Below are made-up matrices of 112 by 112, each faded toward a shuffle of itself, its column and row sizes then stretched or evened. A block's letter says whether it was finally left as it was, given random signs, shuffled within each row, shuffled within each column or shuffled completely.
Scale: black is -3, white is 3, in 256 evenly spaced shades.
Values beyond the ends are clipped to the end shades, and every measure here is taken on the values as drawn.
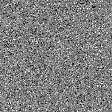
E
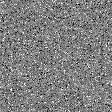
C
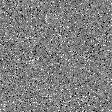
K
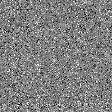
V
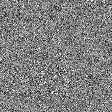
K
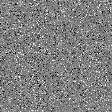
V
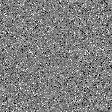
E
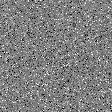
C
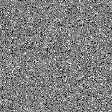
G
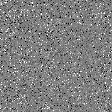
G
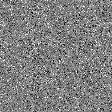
V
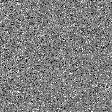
E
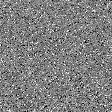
K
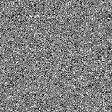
G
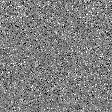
K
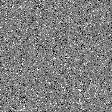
E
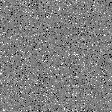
G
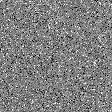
C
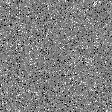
E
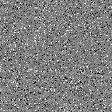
G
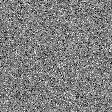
C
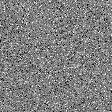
C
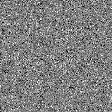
G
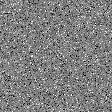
C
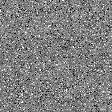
K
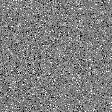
V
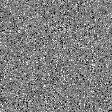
V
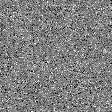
K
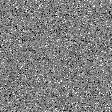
K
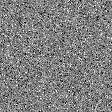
C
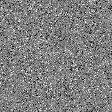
E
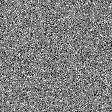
C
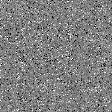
V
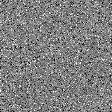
V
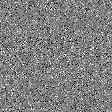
K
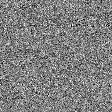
K
